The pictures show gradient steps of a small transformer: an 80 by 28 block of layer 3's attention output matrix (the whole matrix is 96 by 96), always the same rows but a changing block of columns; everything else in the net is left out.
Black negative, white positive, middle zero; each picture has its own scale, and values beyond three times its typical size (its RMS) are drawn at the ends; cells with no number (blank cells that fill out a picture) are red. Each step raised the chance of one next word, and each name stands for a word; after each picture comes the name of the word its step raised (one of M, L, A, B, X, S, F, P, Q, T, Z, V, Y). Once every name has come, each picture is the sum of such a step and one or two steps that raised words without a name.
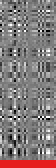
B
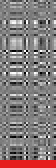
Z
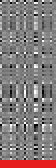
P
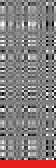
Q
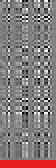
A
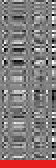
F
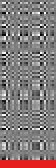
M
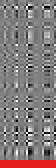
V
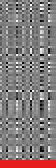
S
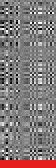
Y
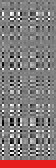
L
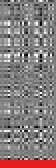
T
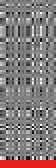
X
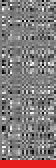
A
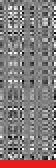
X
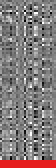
X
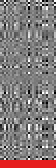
P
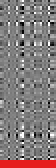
T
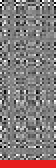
F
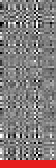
A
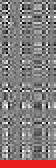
S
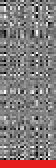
T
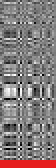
P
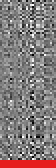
B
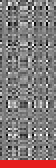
Q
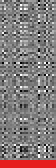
S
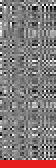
Q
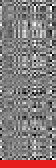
Q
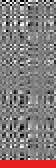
F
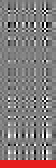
B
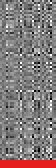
S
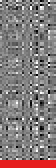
S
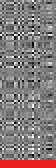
Z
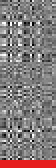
T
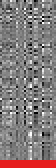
A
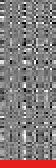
F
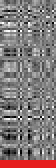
B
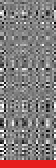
L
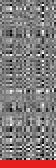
L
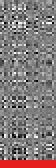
Z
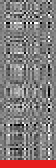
P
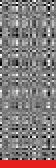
Z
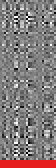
L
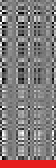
X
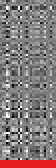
V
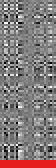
S
